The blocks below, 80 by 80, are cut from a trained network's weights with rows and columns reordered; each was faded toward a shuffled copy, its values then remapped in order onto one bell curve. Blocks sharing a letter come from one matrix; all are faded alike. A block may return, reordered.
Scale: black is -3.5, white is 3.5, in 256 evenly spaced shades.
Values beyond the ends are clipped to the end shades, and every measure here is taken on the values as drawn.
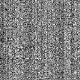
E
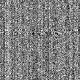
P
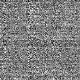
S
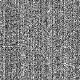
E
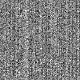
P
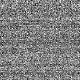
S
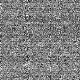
S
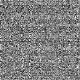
S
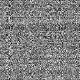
S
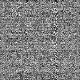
S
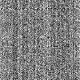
P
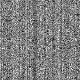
P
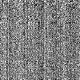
P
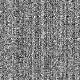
E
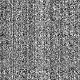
P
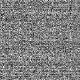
S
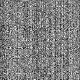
E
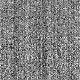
E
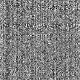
E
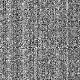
P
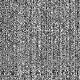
E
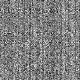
P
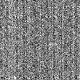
P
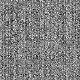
P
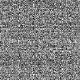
S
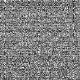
S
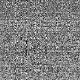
S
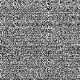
S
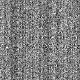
E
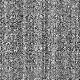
E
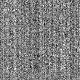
P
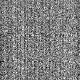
P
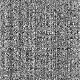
E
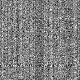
P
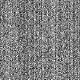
P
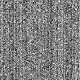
P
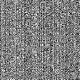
E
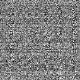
S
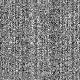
P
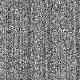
P
